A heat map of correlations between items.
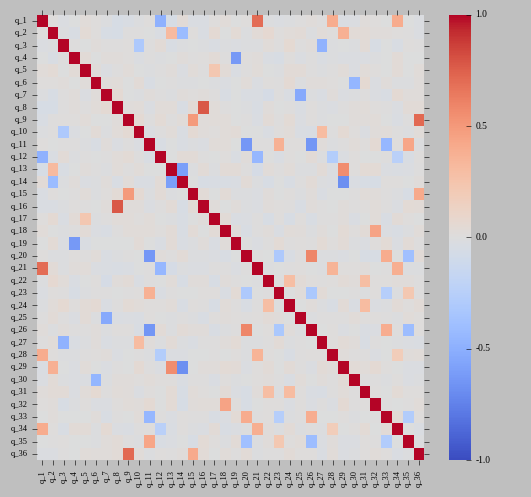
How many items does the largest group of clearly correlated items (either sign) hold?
6
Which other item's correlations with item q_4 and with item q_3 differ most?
q_19
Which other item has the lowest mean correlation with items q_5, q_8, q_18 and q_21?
q_12
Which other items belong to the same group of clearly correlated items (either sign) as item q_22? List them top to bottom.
q_24, q_31
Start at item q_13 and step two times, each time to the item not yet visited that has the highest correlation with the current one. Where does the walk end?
q_2
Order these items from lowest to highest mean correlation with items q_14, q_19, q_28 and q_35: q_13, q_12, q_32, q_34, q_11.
q_13, q_12, q_32, q_34, q_11
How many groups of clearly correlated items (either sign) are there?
12
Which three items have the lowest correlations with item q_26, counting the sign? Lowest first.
q_11, q_35, q_23
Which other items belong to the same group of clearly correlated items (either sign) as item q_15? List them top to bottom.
q_9, q_36
